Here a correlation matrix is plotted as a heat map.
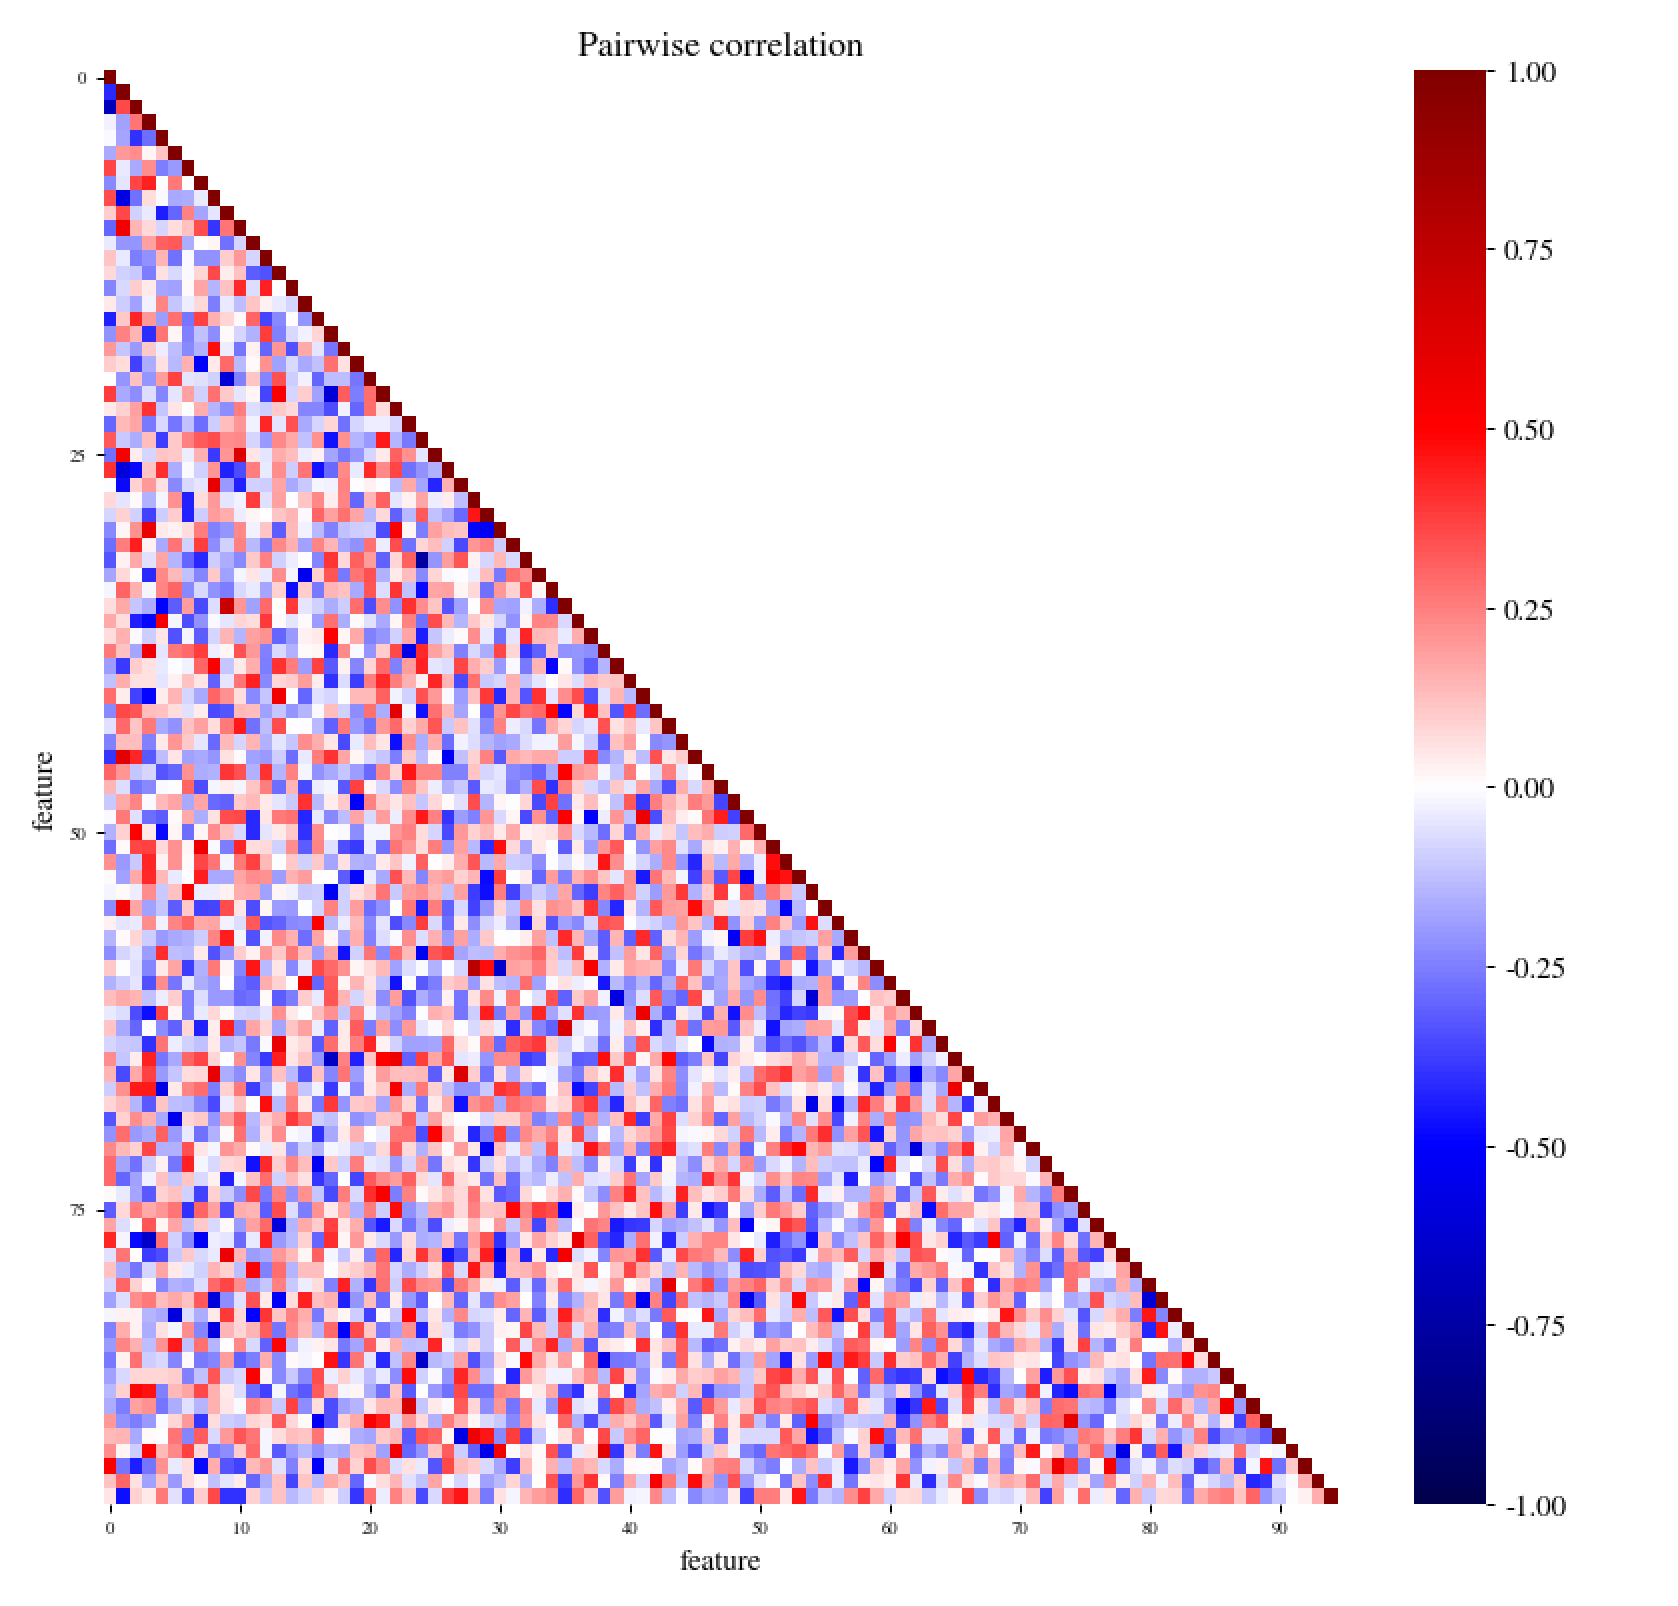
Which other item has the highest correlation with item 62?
41
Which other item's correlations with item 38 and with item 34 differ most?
24
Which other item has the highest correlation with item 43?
80
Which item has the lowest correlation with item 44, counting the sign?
22
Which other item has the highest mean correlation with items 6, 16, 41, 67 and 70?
49
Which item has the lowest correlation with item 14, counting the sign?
34
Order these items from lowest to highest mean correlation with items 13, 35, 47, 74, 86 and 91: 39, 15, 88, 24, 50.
15, 50, 24, 39, 88
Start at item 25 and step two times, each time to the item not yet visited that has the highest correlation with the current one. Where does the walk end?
1
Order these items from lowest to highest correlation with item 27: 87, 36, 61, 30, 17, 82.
61, 36, 17, 30, 82, 87
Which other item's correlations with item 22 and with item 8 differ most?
42
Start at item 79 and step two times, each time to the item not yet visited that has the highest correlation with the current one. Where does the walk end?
28
